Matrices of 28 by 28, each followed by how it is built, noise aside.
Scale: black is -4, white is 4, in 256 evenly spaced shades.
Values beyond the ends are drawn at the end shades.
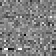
uneven rows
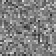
noise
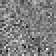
lower triangular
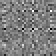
low rank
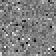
sparse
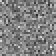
repeating rows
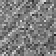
Hankel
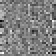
low rank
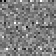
uneven rows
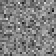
repeating rows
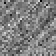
Hankel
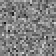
noise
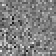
lower triangular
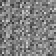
repeating rows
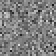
low rank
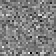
uneven rows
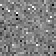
sparse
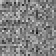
repeating rows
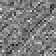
Hankel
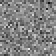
noise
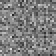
repeating rows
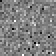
sparse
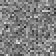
noise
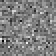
uneven rows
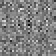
low rank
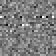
uneven rows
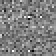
uneven rows
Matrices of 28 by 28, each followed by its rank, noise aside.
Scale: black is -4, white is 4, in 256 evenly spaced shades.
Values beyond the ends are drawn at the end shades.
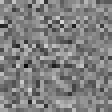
seven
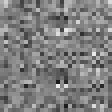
four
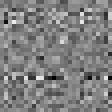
three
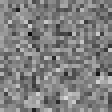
seven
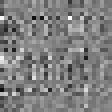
three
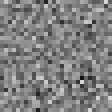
seven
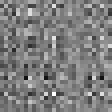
three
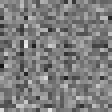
six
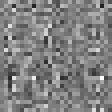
five
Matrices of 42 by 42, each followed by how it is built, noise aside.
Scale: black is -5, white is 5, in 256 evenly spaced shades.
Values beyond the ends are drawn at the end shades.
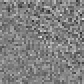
upper triangular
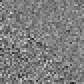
lower triangular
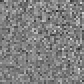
upper triangular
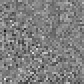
lower triangular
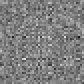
low rank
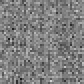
blocks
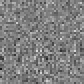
low rank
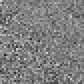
lower triangular
